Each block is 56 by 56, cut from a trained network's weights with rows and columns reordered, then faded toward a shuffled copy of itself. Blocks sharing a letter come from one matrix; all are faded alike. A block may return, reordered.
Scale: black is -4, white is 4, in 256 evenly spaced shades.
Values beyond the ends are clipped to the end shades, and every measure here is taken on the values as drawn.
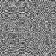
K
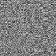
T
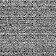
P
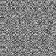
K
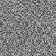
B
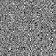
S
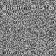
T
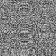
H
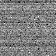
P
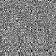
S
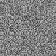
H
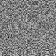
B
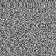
H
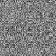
K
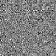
S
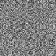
B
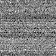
P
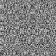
T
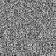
T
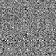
S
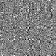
S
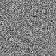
B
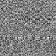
K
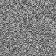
B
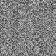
H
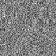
T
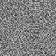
H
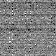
P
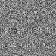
K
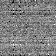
P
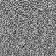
H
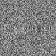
H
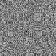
H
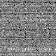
P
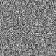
T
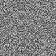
B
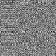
K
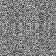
H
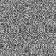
B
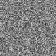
B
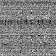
P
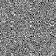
S
